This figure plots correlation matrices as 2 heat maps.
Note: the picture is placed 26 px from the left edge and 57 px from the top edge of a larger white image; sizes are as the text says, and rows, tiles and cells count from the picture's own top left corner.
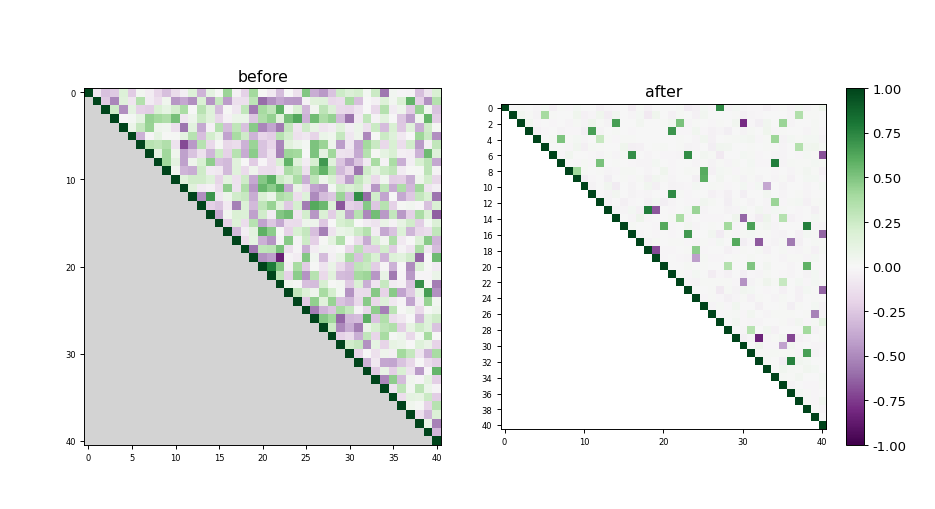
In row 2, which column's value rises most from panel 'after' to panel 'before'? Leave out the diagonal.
30
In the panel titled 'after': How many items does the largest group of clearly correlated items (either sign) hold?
5
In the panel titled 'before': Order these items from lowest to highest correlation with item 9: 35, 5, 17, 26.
5, 17, 35, 26
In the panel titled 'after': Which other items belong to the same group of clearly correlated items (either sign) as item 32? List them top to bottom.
17, 29, 36
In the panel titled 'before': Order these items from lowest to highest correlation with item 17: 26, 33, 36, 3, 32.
32, 26, 36, 3, 33
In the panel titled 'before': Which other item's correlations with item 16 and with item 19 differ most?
20
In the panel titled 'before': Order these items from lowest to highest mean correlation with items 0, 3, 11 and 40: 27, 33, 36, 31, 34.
27, 33, 34, 31, 36
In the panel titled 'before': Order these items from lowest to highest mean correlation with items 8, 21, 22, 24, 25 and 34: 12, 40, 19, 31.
19, 40, 31, 12
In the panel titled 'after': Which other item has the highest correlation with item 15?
38
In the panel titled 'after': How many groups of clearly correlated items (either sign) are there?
12
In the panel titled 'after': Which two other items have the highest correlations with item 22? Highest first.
2, 14
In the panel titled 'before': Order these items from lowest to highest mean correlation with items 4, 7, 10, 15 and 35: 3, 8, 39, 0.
0, 8, 3, 39
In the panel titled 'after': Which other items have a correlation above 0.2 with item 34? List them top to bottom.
4, 7, 12
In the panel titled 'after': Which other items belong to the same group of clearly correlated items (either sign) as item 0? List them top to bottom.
27
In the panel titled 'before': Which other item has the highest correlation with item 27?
8
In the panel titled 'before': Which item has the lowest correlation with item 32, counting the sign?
12
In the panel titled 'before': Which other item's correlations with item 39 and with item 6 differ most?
1
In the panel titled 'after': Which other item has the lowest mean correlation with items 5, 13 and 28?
19
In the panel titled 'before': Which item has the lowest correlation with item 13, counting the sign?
29
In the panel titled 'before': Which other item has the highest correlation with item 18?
22
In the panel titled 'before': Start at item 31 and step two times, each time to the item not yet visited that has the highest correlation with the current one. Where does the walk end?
14
